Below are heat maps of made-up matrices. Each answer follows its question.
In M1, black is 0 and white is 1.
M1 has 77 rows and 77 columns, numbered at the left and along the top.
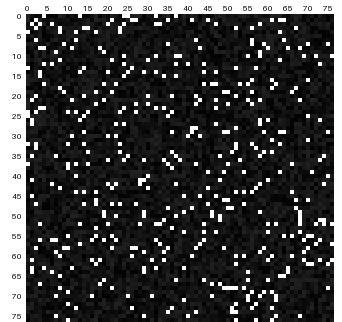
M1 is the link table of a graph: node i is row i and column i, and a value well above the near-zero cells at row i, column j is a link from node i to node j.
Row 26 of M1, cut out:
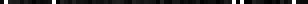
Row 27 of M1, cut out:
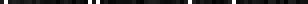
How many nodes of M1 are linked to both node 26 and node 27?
2
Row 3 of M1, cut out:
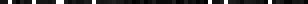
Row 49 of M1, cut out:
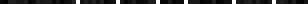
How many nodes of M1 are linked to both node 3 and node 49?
0
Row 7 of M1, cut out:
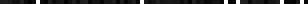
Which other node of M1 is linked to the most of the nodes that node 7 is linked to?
node 58
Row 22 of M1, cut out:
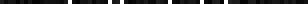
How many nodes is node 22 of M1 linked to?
6
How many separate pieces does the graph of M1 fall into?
2
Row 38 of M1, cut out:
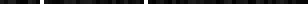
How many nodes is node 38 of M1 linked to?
2
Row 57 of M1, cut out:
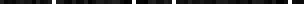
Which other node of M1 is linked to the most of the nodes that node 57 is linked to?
node 52
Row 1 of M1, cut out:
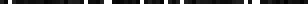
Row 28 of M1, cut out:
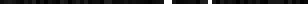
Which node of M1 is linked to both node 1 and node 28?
node 41
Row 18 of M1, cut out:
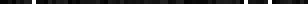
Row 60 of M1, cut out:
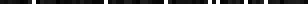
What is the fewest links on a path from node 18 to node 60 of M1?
2
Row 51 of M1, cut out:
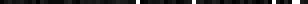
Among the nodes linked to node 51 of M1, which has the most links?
node 68
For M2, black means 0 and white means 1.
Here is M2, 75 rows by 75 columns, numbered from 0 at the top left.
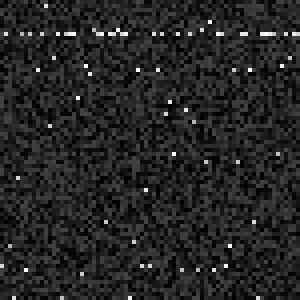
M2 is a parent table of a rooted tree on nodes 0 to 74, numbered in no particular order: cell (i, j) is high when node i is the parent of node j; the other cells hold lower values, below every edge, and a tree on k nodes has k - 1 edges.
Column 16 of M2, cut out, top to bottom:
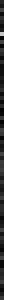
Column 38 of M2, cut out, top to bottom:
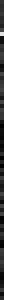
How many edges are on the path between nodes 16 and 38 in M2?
2
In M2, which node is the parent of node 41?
28
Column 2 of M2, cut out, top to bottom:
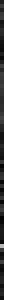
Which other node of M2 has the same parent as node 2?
57
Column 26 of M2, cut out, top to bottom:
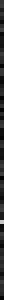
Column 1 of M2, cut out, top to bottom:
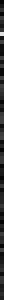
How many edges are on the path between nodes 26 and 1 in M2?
3
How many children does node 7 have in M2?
3
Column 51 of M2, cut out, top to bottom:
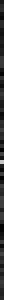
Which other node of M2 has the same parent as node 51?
59
